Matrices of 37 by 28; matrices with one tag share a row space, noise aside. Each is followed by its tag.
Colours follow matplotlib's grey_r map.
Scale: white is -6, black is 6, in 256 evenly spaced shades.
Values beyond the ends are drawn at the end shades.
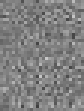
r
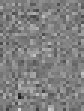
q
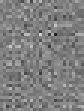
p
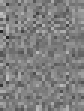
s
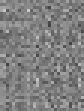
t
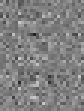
q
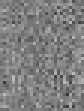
r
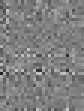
s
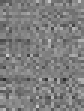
t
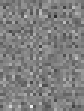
p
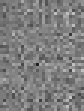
r
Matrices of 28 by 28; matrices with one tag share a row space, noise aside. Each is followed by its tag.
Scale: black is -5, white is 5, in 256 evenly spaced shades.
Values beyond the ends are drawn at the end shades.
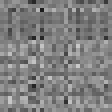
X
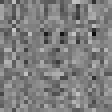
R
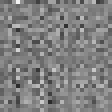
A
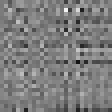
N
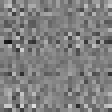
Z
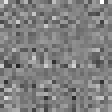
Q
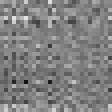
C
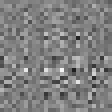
R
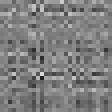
X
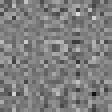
R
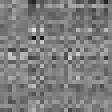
X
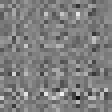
R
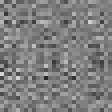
Q
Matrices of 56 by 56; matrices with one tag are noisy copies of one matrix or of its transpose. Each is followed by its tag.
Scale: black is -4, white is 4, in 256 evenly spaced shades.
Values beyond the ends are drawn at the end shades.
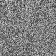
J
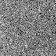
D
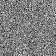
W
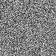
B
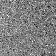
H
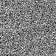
J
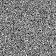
B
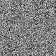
J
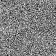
J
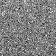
H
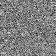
W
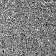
H
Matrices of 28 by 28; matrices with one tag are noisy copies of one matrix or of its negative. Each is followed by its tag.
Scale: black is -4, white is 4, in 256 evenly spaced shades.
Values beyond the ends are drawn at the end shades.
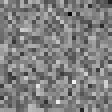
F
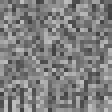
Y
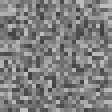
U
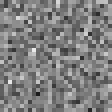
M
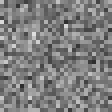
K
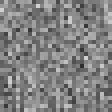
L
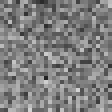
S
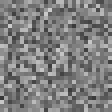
F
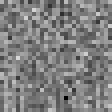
L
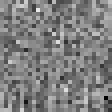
Y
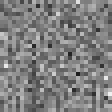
L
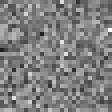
U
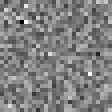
M
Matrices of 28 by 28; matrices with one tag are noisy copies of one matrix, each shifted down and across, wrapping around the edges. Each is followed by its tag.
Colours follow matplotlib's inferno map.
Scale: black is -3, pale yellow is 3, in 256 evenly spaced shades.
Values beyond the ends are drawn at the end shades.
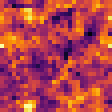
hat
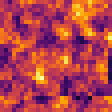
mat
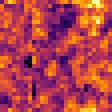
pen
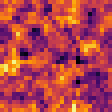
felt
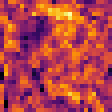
pen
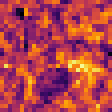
pen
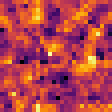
felt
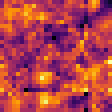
hat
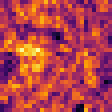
pen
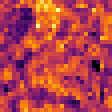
pen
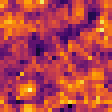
hat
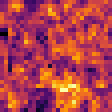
pen
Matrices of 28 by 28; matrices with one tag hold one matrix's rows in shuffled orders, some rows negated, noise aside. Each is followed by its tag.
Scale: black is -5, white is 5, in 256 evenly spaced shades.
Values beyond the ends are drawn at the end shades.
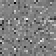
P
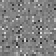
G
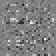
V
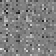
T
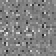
T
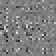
T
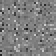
P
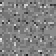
P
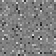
G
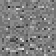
V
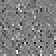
G
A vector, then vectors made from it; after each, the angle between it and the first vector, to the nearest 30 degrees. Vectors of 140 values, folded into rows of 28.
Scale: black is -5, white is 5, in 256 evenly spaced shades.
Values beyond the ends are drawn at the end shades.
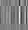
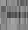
120 degrees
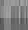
60 degrees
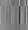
150 degrees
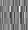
60 degrees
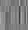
150 degrees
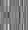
120 degrees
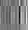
150 degrees
